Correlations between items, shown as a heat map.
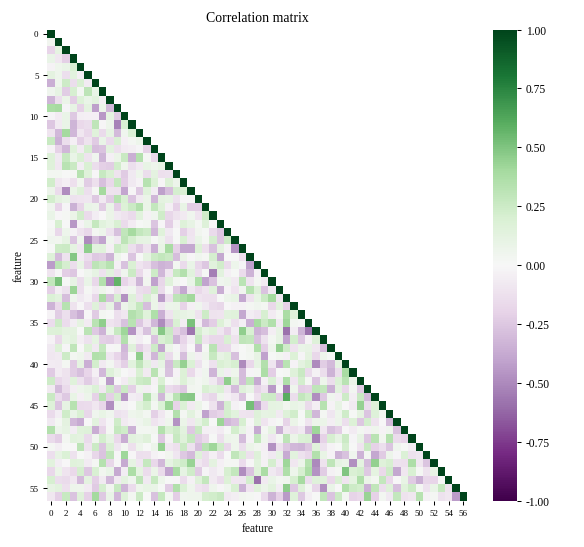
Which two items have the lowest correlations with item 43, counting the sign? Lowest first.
32, 30
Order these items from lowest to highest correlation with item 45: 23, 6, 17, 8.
8, 23, 17, 6
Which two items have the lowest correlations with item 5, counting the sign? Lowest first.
25, 40
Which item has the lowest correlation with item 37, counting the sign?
55
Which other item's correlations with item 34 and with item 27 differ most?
3
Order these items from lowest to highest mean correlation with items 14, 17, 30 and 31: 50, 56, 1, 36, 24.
56, 50, 24, 36, 1
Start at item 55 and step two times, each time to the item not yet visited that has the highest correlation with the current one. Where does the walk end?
44
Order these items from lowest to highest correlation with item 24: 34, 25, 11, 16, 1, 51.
1, 16, 51, 34, 25, 11
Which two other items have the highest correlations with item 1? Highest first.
30, 9
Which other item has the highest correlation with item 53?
40
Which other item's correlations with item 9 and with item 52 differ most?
36
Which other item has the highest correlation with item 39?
12
